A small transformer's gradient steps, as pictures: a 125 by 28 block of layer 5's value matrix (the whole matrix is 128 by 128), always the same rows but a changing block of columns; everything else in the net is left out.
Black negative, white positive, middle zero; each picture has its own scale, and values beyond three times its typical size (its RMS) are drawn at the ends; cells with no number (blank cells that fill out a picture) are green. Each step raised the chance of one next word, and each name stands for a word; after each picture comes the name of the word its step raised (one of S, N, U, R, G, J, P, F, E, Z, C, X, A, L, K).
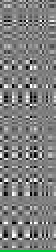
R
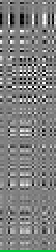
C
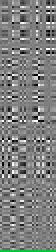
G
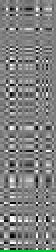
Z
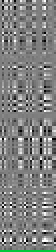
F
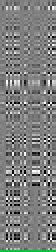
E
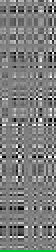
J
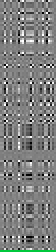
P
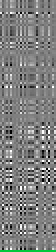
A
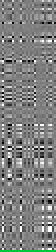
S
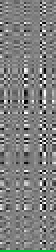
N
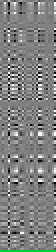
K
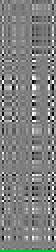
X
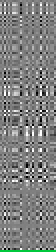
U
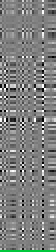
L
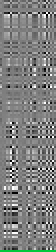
A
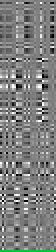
X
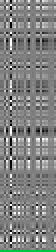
F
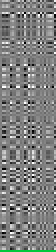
A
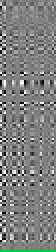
E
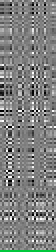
U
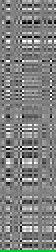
S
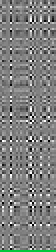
G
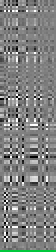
J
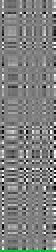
A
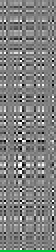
G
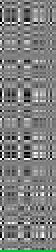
R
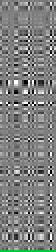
E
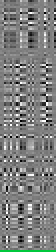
P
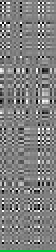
N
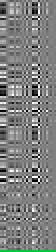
U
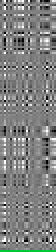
F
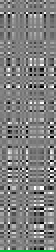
A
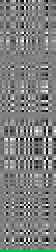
F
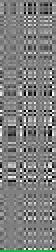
U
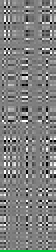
G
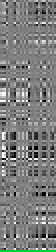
R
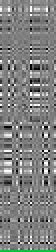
Z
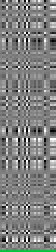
F
